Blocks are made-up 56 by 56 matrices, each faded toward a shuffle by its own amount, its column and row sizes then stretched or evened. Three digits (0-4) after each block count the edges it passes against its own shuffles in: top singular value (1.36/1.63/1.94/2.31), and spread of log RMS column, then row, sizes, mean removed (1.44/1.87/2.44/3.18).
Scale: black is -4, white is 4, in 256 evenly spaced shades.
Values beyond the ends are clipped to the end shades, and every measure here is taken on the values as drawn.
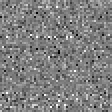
0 0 2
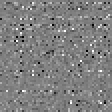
1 1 3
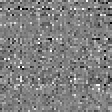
3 1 3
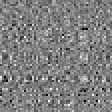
4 0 3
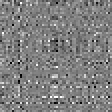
4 2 3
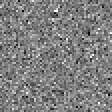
0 0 0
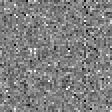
1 1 0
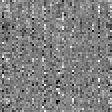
3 3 0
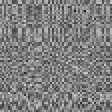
4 0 1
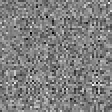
3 1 1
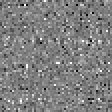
1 1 2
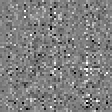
2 2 1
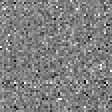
2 1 1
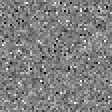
0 0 1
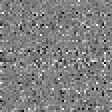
2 1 3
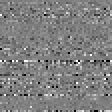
2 0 4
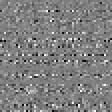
2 0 4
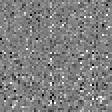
3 1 1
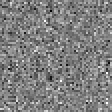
2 1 1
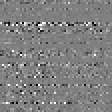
2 1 4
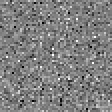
1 1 0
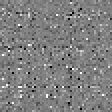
2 1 2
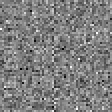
3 0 0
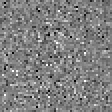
0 1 0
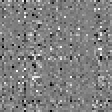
3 3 1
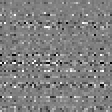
4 1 4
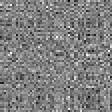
4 1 1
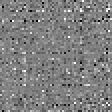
2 2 3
